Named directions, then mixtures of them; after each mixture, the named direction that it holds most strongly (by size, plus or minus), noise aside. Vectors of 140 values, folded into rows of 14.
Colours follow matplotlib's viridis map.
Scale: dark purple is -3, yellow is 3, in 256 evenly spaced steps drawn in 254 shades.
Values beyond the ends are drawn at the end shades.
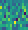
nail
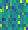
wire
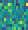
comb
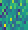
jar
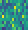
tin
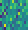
jar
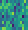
tin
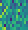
jar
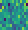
comb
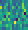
nail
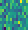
jar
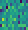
wire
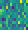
wire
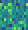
comb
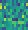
nail
